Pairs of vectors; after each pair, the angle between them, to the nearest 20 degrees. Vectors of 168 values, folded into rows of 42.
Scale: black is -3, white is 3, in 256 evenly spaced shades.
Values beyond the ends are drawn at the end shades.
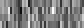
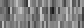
140 degrees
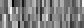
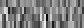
100 degrees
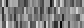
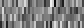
140 degrees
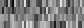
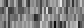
40 degrees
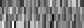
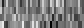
60 degrees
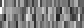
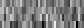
60 degrees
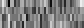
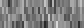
60 degrees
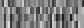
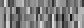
20 degrees
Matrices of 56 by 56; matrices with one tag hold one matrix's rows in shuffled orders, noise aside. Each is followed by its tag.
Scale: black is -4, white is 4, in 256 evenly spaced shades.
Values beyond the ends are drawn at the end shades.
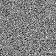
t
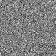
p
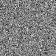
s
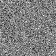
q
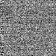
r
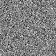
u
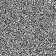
p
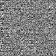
r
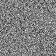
p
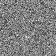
q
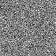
q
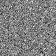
s
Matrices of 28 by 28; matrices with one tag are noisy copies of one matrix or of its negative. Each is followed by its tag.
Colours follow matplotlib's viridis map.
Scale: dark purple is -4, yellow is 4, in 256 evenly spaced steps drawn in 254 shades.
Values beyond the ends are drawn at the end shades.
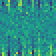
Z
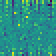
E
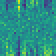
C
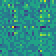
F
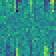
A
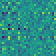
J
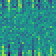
Z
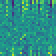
E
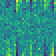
A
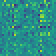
F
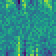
C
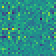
J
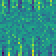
Z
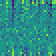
E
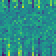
Z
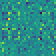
J
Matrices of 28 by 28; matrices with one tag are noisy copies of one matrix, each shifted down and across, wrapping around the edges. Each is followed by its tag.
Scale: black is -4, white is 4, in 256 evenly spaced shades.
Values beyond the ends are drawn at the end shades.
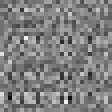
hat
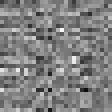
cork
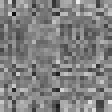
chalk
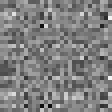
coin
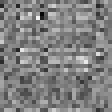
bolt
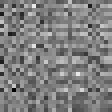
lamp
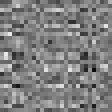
cork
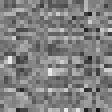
cork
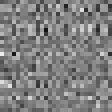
hat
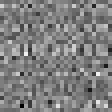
hat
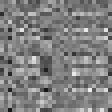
cork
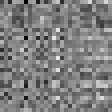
lamp
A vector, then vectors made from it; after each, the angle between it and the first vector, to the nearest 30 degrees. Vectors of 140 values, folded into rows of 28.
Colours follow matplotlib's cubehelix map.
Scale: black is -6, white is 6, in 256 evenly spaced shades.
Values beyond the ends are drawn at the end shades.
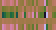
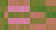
90 degrees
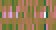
150 degrees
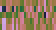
60 degrees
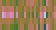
150 degrees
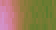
90 degrees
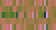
30 degrees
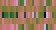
30 degrees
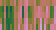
90 degrees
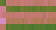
90 degrees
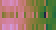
60 degrees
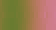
90 degrees
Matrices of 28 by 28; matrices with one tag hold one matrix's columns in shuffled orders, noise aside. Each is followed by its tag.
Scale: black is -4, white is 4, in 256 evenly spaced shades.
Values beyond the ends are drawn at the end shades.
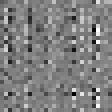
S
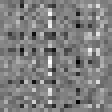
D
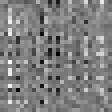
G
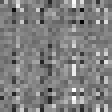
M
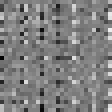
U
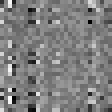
M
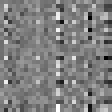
U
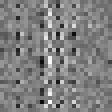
D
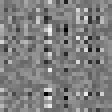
S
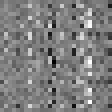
D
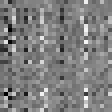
S
